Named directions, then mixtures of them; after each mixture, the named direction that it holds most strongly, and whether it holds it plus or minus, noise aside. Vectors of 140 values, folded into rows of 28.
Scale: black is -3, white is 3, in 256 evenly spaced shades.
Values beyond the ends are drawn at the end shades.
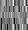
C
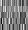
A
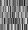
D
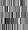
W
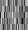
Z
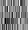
W, plus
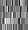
W, minus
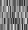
D, plus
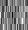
Z, minus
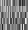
A, plus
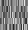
D, minus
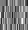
Z, minus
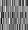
A, plus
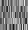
D, minus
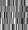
Z, plus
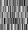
D, plus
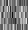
D, plus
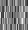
Z, minus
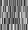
D, plus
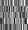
D, minus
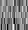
C, plus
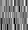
C, plus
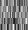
D, plus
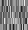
D, minus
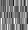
C, minus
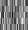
Z, minus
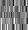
C, minus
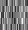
Z, minus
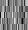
Z, plus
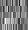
W, minus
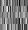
D, plus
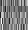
A, minus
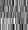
C, minus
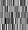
W, plus
